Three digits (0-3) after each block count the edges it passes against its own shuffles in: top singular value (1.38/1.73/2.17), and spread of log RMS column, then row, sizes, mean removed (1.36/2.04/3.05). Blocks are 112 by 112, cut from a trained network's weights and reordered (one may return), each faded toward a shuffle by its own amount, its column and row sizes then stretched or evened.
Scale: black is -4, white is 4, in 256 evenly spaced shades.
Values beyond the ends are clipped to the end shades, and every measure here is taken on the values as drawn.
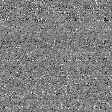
0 0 2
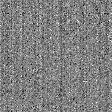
2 1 1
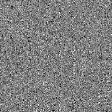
1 2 1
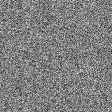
1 0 0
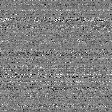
1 0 3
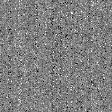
0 2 0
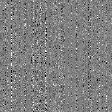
1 3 0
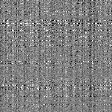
3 1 3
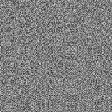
3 1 0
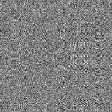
3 2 2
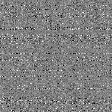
0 0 3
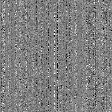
2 3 0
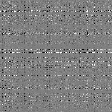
2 2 3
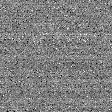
1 0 1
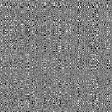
3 3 3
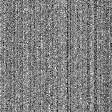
3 2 0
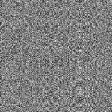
3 2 1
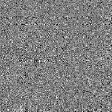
2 2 2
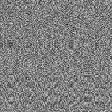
3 0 0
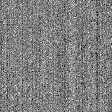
2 1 0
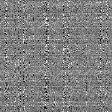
2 3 0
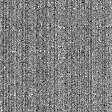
3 0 2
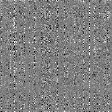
1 3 2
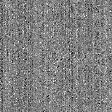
2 2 1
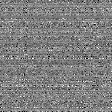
2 1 3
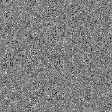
0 2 1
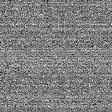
2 1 1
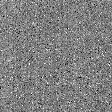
0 0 1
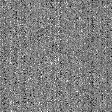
1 2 1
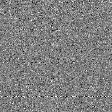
1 1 2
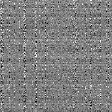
2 3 0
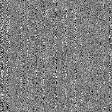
1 3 0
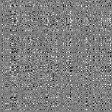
3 3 3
